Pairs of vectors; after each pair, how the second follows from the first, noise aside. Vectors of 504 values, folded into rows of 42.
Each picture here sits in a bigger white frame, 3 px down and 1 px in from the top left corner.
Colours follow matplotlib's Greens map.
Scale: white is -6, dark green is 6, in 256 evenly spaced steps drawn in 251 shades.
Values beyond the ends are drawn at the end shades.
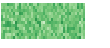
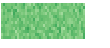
wrapped around, shrunk.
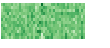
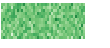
shuffled.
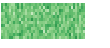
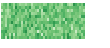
reversed.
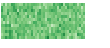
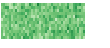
reversed.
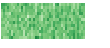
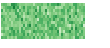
shuffled.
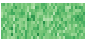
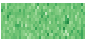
wrapped around, negated, partly zeroed.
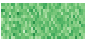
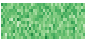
shuffled.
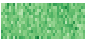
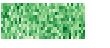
reversed, negated, scaled up.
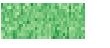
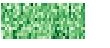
scaled up.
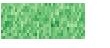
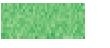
wrapped around, shrunk.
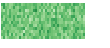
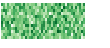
reversed, negated, scaled up.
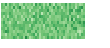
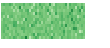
partly zeroed.
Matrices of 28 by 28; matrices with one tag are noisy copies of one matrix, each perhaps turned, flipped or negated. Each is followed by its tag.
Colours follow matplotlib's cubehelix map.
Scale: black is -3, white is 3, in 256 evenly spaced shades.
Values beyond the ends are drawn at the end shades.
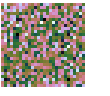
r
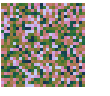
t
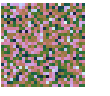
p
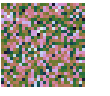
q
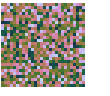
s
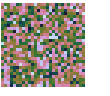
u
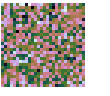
u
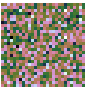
s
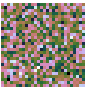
q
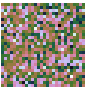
r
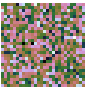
q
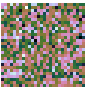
u
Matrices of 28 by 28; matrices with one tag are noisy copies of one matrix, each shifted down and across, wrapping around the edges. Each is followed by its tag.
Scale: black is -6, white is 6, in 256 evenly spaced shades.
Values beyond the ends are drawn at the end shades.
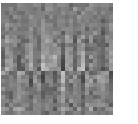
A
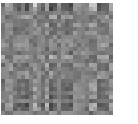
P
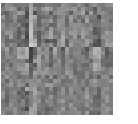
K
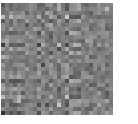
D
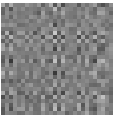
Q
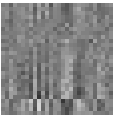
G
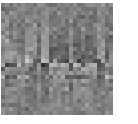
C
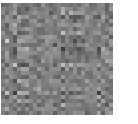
D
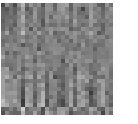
A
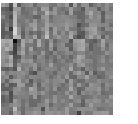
K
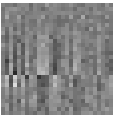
G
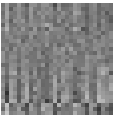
A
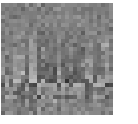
C
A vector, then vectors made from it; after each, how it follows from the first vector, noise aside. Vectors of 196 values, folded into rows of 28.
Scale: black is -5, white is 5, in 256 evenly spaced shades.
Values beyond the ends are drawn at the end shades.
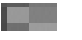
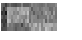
copied.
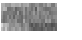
negated, partly zeroed.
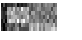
scaled up.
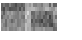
wrapped around, negated.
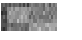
copied.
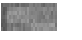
shrunk.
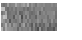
negated, partly zeroed.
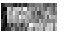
scaled up.
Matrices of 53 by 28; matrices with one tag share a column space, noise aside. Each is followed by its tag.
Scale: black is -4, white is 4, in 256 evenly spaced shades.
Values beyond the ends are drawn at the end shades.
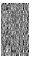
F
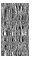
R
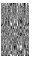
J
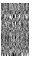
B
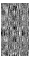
R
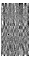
J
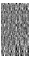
F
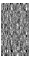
F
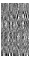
B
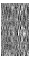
R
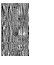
R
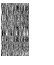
R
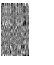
J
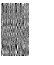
J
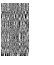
B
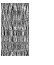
R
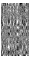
J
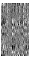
J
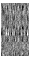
R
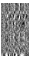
B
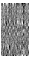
J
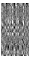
J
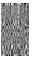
J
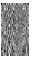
F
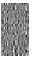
F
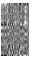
J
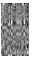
J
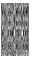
R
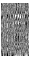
B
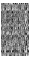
F
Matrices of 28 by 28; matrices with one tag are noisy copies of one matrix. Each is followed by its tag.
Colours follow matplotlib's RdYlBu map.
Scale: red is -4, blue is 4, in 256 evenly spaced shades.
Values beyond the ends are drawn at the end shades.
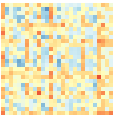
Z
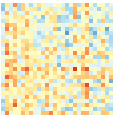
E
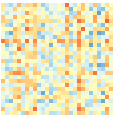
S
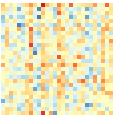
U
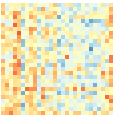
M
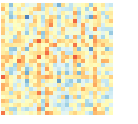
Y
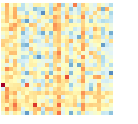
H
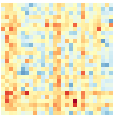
H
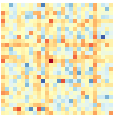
Y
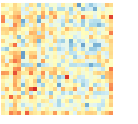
M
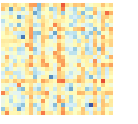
U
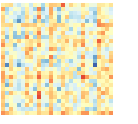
Z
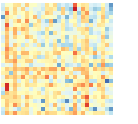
E
